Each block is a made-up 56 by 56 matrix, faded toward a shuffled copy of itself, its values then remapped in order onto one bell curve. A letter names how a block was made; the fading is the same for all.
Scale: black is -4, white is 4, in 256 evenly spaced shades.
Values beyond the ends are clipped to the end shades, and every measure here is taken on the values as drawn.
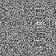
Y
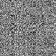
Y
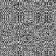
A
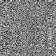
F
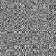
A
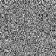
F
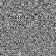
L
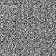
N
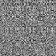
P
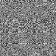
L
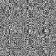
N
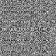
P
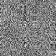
N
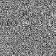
F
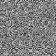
L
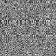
Y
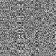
N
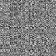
Y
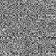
P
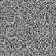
F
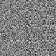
N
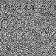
F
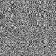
Y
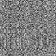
P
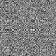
Y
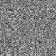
L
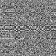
L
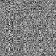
N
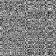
A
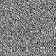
F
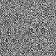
P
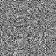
N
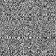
Y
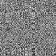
Y
